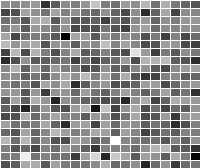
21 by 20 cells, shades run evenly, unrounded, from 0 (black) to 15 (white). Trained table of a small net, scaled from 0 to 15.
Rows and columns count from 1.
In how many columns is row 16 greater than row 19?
12
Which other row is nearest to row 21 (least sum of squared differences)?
2
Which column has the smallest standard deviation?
19
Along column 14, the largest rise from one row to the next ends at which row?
7
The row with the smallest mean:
8
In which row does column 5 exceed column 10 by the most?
14
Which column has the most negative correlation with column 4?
16
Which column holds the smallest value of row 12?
20
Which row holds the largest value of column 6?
17
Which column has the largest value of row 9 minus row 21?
15
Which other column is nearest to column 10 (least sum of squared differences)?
3
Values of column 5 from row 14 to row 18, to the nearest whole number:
9 8 10 8 8
